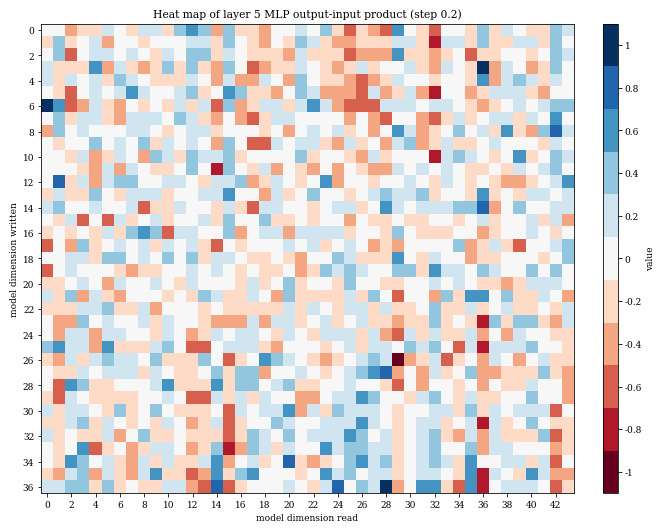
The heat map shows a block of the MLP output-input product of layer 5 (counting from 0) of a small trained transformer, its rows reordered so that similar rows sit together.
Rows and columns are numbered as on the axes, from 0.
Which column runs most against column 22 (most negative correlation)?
2
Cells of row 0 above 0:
14
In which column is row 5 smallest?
32
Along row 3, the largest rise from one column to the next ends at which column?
36
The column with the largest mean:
3
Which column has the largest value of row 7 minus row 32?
42
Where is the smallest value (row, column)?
26, 29
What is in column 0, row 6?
1
